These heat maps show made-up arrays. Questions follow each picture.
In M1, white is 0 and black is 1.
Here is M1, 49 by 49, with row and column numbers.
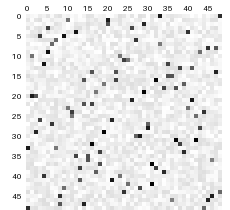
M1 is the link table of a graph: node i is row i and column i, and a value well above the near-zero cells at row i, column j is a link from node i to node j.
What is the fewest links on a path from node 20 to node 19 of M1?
3
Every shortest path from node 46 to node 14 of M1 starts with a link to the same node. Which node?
node 45
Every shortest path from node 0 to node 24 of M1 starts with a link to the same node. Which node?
node 48
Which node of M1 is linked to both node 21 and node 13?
node 41
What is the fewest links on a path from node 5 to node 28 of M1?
3
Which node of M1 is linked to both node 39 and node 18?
node 34
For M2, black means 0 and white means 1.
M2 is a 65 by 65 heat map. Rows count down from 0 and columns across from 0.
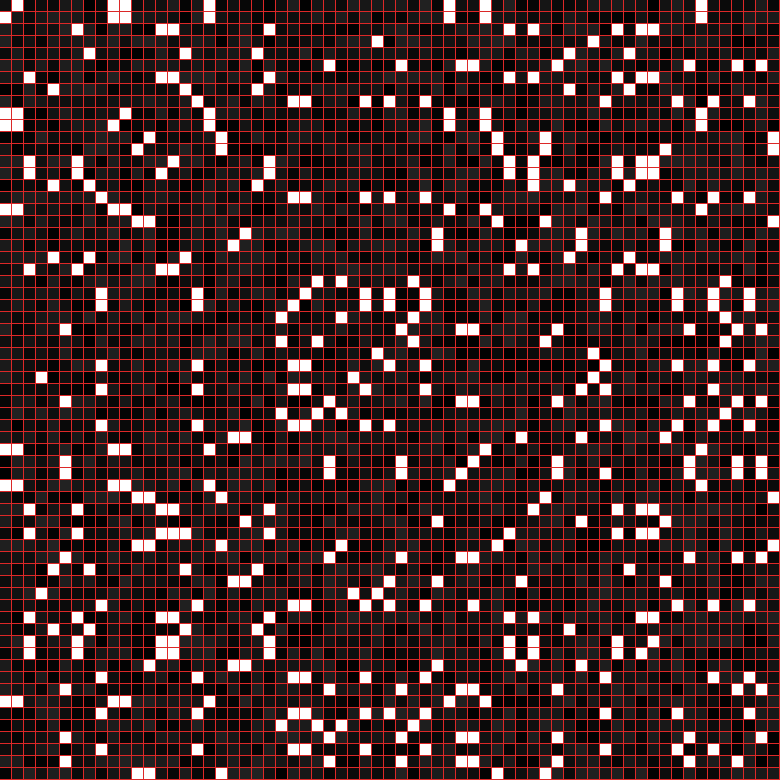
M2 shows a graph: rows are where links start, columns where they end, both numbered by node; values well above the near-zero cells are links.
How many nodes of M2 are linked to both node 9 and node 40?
6
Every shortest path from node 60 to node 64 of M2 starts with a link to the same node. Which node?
node 28
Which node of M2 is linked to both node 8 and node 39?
node 50
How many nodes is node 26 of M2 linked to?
4
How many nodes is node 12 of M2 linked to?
6
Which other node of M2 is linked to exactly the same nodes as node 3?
node 29
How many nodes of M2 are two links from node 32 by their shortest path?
8
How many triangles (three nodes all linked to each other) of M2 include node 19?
6
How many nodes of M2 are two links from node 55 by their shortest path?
6
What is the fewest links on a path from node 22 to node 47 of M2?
3
